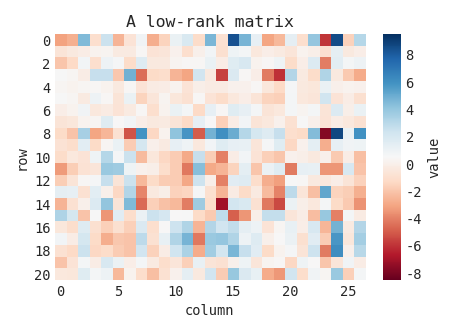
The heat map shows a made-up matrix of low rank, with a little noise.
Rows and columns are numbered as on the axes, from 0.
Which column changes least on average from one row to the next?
21
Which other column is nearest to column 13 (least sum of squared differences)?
2
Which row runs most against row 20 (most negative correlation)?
15
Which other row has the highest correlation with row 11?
19
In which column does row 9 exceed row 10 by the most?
14
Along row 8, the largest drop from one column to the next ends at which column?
23
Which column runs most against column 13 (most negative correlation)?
12
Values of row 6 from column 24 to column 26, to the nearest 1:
2 0 1
